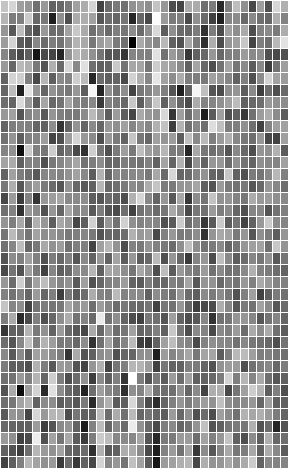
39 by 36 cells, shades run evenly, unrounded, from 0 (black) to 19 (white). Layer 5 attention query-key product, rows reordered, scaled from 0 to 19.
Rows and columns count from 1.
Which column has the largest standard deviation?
20
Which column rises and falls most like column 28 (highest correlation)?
23
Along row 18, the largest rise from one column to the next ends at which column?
4
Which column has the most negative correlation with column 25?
13
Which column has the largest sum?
17
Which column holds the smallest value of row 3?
26
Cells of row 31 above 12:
4
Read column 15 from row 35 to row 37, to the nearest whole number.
13 10 10
